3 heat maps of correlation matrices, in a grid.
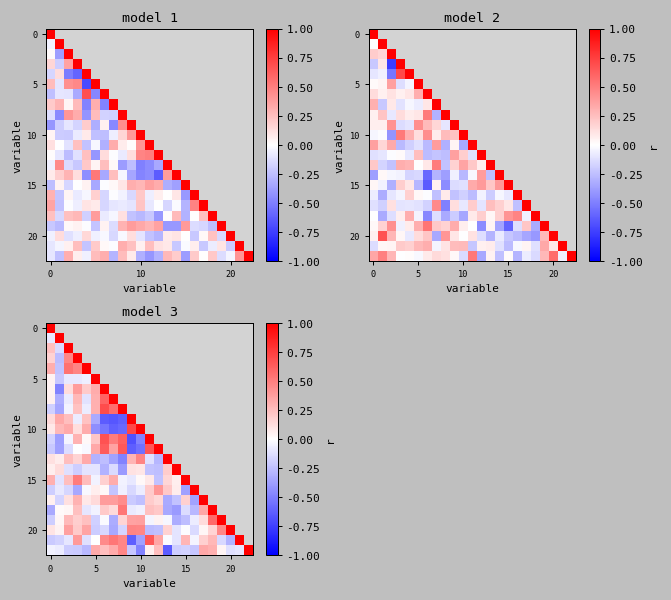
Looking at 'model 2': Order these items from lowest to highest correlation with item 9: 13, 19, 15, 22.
15, 22, 13, 19
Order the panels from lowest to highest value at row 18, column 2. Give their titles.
model 2, model 3, model 1
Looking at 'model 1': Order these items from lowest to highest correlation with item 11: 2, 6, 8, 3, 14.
14, 6, 2, 8, 3
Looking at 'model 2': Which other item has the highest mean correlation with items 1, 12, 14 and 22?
20
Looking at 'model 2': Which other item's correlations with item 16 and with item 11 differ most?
22
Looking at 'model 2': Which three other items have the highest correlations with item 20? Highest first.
1, 22, 8
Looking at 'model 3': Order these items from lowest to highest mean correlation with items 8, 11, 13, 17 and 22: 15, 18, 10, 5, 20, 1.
10, 1, 20, 15, 5, 18
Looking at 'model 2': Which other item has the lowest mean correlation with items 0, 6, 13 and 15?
14
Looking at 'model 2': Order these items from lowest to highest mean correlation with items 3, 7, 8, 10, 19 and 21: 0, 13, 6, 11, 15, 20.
15, 11, 0, 20, 13, 6
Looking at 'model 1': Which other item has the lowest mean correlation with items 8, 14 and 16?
4
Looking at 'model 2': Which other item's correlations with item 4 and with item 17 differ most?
3
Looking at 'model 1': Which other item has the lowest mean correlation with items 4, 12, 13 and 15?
5
